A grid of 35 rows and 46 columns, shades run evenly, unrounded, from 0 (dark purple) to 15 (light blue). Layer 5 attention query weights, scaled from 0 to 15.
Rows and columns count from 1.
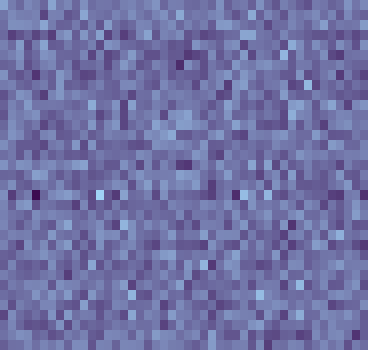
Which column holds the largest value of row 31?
11
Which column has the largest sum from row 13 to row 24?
21
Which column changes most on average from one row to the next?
36
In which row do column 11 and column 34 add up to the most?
17
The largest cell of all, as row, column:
20, 13
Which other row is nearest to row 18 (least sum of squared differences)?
12
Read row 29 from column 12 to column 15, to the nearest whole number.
8 9 7 9
